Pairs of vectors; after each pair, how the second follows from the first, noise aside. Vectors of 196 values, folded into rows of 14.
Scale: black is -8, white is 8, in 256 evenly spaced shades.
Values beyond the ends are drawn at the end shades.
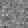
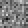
scaled up.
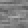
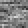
scaled up.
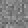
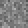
shuffled.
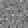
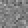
shuffled.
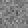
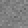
wrapped around, negated, shrunk.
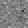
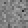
sign-scrambled.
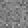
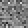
reversed, scaled up.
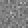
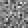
scaled up.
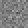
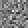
scaled up.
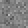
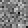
reversed, negated, scaled up.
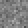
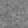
wrapped around, negated, shrunk.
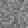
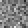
reversed, scaled up.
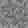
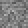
shuffled.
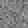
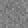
wrapped around, negated, shrunk.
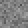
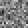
reversed, negated, scaled up.
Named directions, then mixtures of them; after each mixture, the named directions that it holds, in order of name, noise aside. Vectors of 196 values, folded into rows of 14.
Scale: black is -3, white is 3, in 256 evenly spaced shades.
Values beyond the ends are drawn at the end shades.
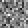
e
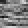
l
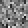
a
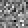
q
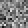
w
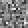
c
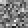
a, l, q.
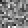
a, e, l.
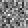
e.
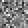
e.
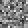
a, e, q.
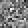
c, q, w.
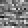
c, l.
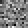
a, c, l.
